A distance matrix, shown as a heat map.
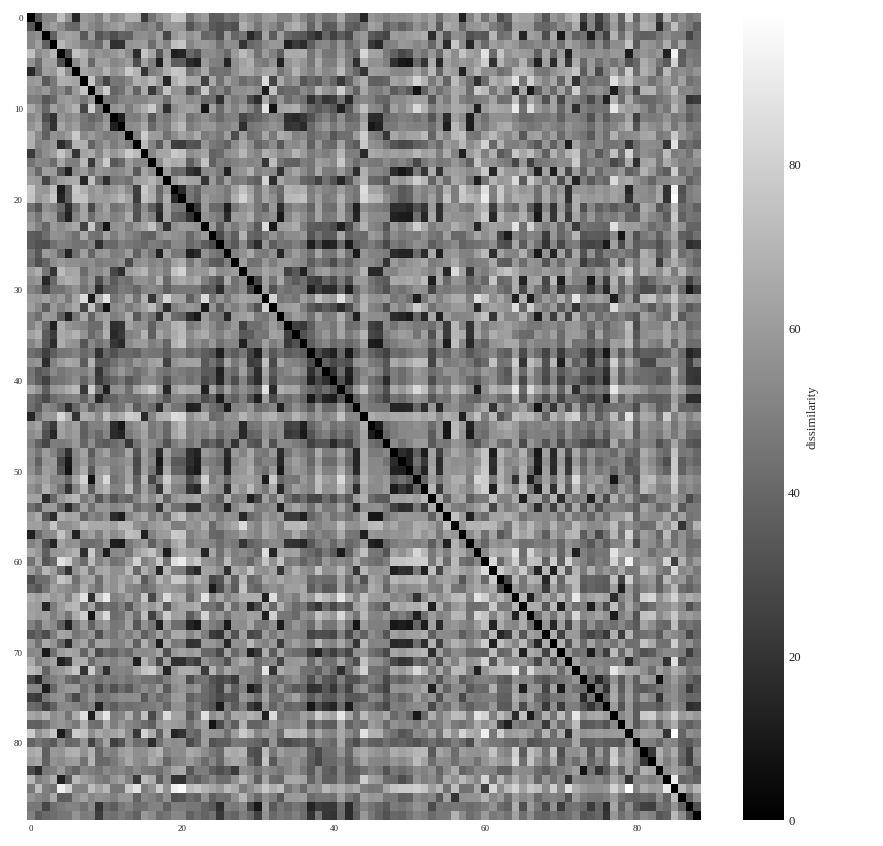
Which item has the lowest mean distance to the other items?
37
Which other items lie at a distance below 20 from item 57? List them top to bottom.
0, 6, 15, 44
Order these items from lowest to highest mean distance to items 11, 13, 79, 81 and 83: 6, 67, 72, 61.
67, 72, 61, 6
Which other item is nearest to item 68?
62
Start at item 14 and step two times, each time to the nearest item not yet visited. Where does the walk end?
4
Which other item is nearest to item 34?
3
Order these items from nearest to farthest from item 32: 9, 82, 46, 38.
38, 82, 9, 46
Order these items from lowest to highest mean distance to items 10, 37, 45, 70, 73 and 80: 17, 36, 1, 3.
36, 3, 1, 17
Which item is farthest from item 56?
28
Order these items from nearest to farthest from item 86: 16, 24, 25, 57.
24, 25, 16, 57
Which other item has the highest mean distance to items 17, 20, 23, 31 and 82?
85
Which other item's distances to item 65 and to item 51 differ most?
77
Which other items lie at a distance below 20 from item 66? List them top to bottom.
8, 31, 51, 64, 77
